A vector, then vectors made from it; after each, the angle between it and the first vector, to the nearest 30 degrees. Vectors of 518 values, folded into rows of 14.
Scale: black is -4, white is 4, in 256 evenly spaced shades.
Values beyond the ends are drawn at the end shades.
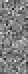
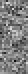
150 degrees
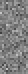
120 degrees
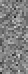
90 degrees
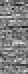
60 degrees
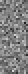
90 degrees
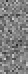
120 degrees
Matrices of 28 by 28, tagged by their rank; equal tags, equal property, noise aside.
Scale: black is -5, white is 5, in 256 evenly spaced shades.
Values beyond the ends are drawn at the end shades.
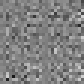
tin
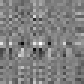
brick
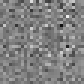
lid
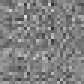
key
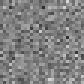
tin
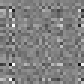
brick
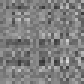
brick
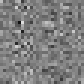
tin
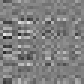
brick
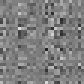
lid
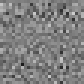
key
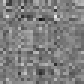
lid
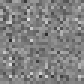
tin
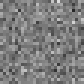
tin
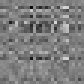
brick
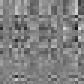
brick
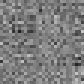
key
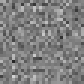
tin
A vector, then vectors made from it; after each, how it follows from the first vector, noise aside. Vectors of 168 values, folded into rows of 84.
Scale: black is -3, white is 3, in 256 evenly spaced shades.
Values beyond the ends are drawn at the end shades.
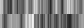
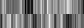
wrapped around, negated.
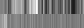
wrapped around, partly zeroed.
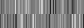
reversed, negated, partly zeroed.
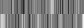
wrapped around, partly zeroed.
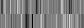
negated, partly zeroed.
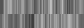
negated, shrunk.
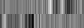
negated, partly zeroed.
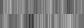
negated, shrunk.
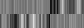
reversed, negated, partly zeroed.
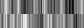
wrapped around, negated.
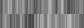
negated, shrunk.
